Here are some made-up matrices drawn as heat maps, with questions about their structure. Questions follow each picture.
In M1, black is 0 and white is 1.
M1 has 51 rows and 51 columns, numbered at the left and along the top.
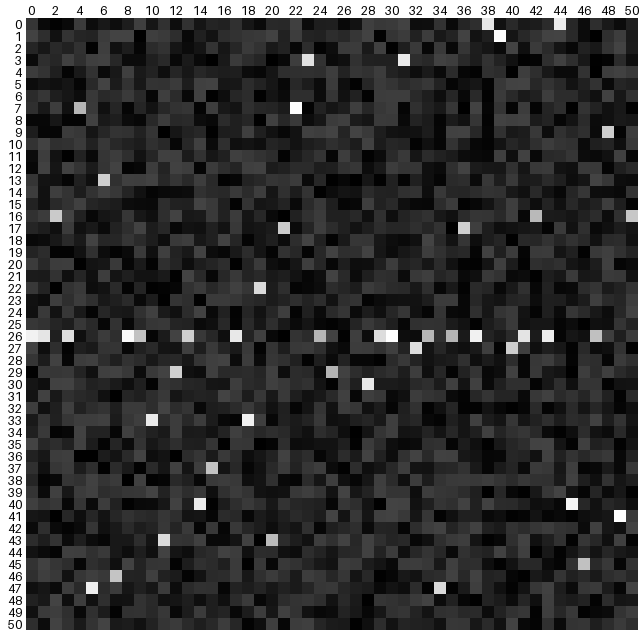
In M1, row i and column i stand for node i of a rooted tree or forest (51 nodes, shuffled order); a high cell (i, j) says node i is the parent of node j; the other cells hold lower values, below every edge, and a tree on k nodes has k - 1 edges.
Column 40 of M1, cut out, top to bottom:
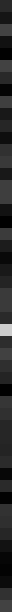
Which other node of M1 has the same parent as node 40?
32
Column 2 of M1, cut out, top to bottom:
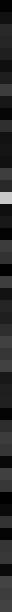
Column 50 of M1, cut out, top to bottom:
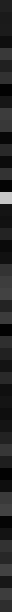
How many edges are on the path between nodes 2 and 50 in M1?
2
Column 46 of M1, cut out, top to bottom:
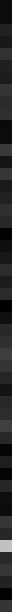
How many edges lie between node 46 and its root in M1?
3
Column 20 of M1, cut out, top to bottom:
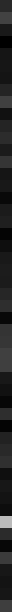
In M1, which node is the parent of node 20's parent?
26
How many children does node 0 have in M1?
2
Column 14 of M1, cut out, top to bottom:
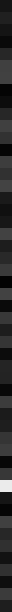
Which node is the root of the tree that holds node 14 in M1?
27
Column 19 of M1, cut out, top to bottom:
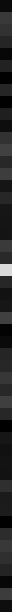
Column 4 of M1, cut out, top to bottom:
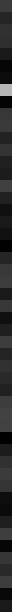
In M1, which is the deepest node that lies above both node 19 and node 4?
7
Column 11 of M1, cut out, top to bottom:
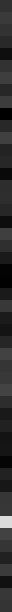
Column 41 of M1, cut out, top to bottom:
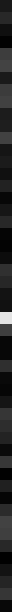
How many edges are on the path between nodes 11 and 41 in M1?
3
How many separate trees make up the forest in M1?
3
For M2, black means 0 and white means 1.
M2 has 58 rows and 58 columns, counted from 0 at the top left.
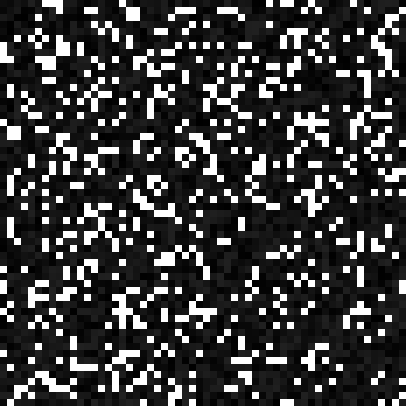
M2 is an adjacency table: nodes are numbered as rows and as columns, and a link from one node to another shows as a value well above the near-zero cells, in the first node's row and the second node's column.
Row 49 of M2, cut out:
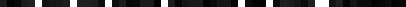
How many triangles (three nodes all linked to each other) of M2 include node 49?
3
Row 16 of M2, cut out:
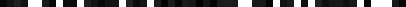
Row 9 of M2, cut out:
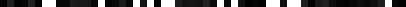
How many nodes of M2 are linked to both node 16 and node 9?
4
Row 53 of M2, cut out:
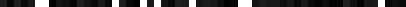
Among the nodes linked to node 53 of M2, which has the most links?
node 6
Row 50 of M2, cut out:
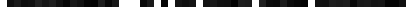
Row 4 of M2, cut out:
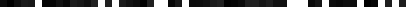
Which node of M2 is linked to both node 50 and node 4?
node 22
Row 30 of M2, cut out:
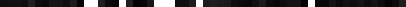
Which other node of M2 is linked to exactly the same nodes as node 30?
node 37
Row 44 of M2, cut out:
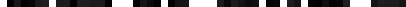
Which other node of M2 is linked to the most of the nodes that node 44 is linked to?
node 17
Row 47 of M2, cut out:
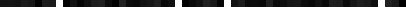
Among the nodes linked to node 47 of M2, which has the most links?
node 8
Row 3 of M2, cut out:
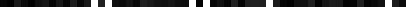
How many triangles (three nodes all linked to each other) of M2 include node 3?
5
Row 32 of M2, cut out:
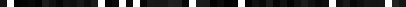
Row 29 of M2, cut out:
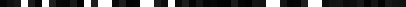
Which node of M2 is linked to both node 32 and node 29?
node 14
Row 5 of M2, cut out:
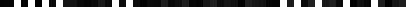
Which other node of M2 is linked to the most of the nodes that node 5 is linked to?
node 34
